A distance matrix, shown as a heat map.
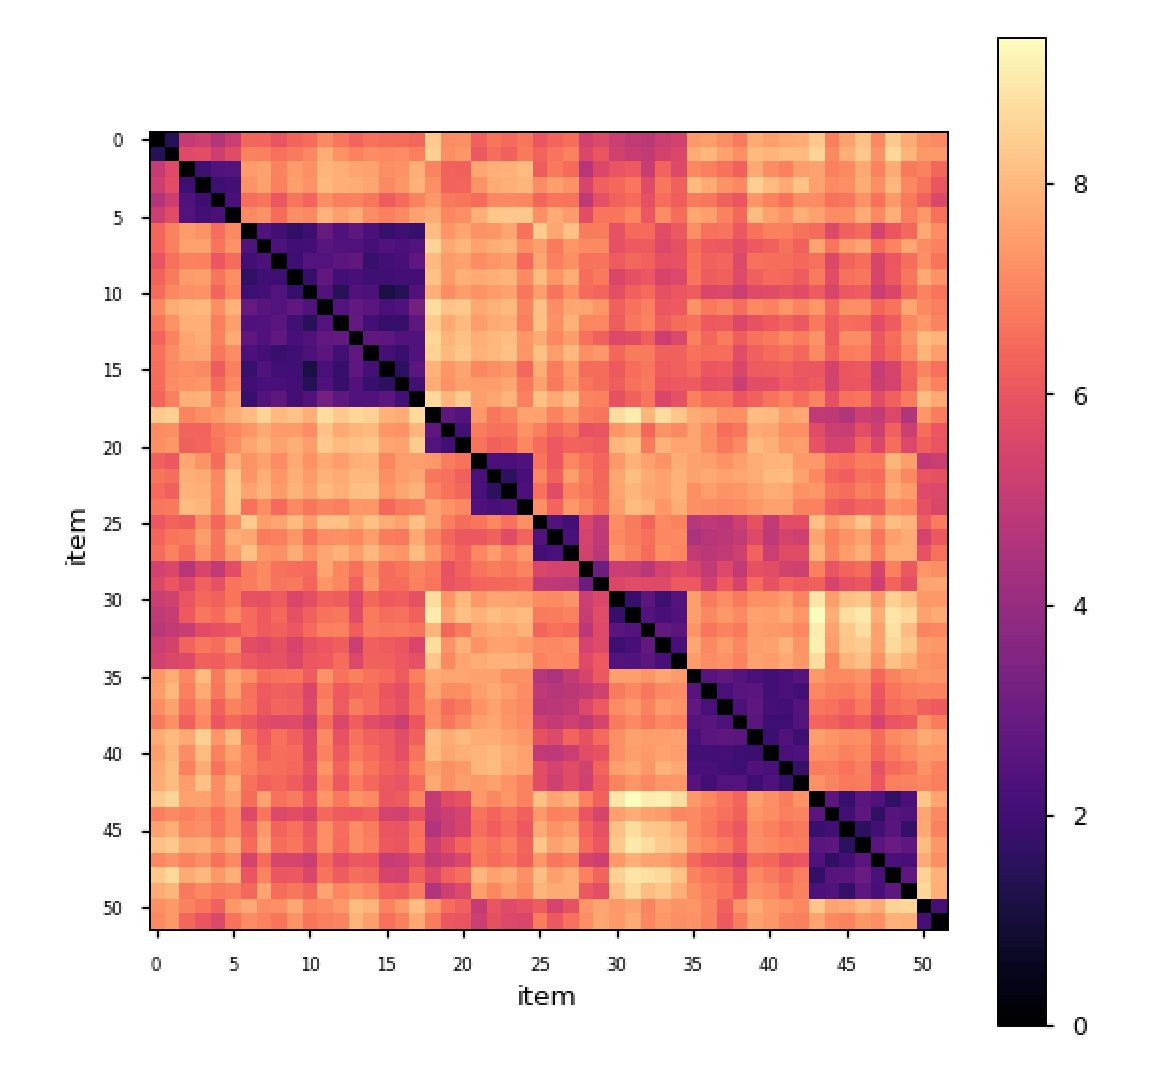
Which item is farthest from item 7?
18
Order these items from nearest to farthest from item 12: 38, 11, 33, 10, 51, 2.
10, 11, 38, 33, 51, 2
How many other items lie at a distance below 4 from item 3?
3
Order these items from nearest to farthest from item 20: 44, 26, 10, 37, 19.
19, 44, 26, 37, 10
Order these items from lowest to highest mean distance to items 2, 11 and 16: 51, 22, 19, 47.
47, 51, 19, 22
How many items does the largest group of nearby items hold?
12
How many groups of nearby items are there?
11
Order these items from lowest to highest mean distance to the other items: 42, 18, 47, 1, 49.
47, 42, 49, 1, 18
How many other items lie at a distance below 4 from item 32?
4
